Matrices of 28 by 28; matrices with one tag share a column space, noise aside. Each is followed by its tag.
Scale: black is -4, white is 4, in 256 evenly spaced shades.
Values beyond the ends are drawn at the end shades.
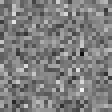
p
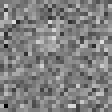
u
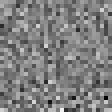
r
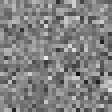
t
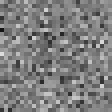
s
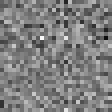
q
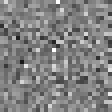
s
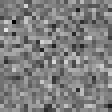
u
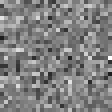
t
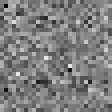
t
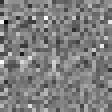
u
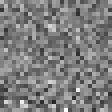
r
